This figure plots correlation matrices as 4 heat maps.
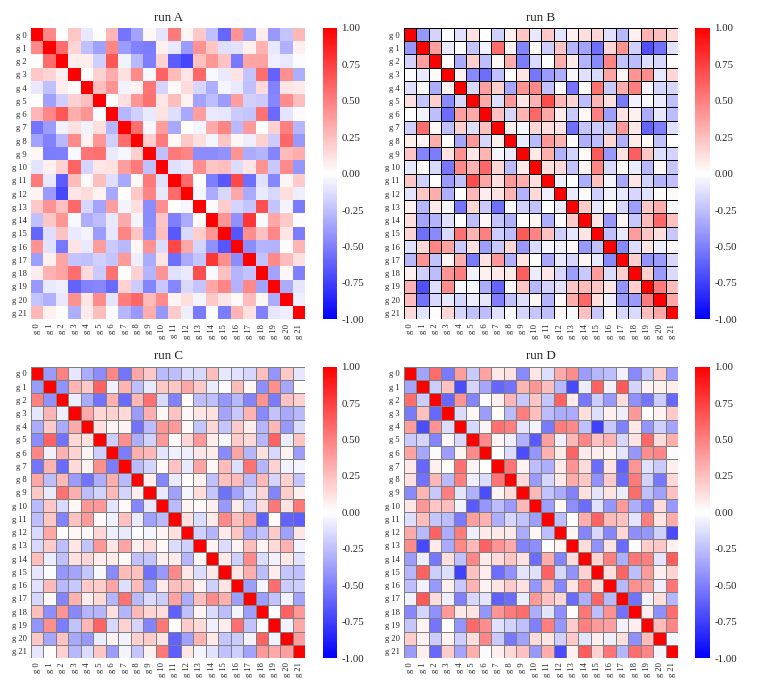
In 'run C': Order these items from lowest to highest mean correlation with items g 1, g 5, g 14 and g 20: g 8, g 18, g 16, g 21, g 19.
g 8, g 18, g 16, g 21, g 19
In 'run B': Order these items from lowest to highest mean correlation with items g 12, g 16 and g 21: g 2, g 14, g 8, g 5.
g 14, g 5, g 8, g 2
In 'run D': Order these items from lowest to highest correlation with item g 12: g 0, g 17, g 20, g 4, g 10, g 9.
g 9, g 20, g 10, g 17, g 0, g 4
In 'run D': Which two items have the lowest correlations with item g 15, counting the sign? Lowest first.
g 4, g 7
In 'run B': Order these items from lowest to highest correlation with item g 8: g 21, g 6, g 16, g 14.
g 14, g 6, g 21, g 16
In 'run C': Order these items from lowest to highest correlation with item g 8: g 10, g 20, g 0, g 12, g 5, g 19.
g 10, g 5, g 19, g 12, g 20, g 0
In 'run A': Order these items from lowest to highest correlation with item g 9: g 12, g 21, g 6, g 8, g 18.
g 18, g 6, g 8, g 21, g 12
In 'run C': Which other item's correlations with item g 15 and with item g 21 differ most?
g 11
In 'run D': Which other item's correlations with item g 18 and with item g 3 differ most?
g 8
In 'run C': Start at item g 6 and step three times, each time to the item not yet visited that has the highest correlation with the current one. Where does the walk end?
g 9
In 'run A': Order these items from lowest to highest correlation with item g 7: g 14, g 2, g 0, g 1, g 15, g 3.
g 0, g 1, g 2, g 3, g 14, g 15
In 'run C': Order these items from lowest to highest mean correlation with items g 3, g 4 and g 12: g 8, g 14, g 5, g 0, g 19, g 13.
g 8, g 0, g 13, g 14, g 19, g 5
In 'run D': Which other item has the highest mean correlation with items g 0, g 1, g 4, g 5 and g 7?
g 13
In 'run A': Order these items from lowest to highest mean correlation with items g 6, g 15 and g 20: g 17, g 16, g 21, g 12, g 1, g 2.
g 16, g 21, g 12, g 1, g 17, g 2
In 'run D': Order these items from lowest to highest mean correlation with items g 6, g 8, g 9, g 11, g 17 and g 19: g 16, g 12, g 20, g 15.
g 12, g 20, g 16, g 15
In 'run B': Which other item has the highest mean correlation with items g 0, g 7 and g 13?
g 11
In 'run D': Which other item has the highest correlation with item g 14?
g 21
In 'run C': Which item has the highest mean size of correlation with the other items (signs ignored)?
g 2
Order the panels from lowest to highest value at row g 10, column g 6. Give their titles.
run D, run C, run A, run B
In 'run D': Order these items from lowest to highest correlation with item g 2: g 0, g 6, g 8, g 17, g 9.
g 9, g 6, g 17, g 8, g 0
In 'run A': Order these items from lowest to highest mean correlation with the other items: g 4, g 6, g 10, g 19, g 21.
g 19, g 21, g 4, g 6, g 10
